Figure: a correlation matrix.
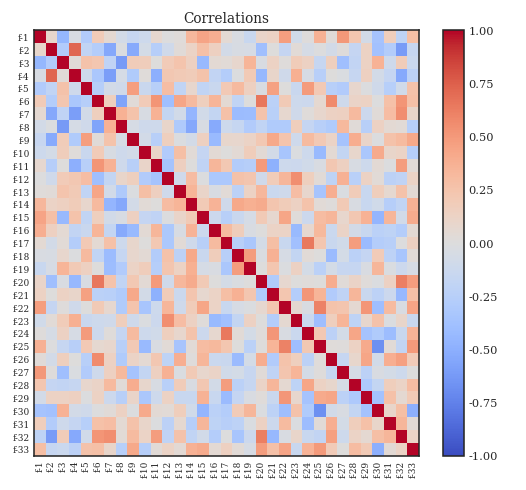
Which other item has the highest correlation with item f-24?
f-17
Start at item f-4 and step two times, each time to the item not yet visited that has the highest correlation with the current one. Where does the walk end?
f-15
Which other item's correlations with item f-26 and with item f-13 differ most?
f-29
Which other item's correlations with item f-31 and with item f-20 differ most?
f-14
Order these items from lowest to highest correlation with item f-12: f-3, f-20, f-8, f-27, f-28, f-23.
f-28, f-20, f-8, f-3, f-27, f-23
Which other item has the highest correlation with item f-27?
f-1
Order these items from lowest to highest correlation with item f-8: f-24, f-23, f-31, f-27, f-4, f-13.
f-13, f-24, f-4, f-31, f-23, f-27
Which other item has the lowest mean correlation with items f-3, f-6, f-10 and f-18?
f-8
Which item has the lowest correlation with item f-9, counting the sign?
f-2
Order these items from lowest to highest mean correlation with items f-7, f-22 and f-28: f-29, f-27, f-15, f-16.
f-16, f-29, f-27, f-15
